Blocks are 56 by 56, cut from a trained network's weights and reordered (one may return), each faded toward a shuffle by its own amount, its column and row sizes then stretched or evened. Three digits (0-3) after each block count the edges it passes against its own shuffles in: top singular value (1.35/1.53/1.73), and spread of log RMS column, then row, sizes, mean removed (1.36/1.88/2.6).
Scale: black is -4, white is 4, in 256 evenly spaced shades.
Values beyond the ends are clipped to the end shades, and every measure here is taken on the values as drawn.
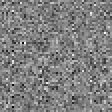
3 2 1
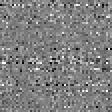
0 1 3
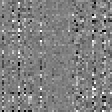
3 3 1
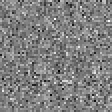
1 0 1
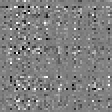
1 3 3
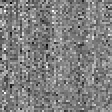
1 2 0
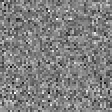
2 1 1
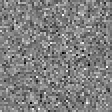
1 1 0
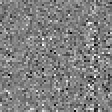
2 2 1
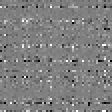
1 2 3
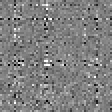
3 2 2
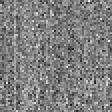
1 0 0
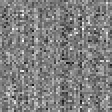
3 1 1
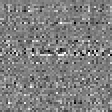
3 1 3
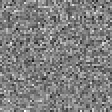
1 0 1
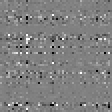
1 2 3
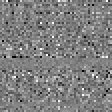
0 1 3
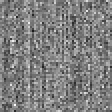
3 1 0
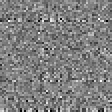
3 0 2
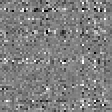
1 2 3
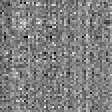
3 1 2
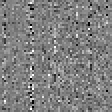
0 3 0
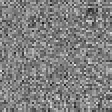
3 1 0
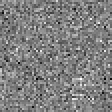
1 0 1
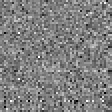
2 1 1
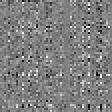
3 3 2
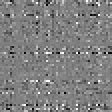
2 2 3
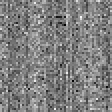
3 1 1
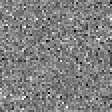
0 1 1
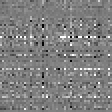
3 2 3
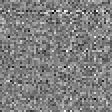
2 0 2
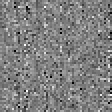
0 2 0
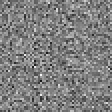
3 1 0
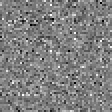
0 1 2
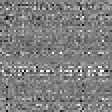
3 1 3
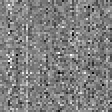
1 2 1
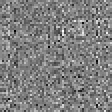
3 2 1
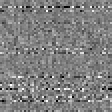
3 0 3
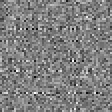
3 0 2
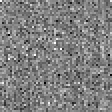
0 0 1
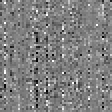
1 3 1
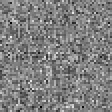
2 0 1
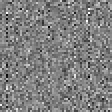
3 2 0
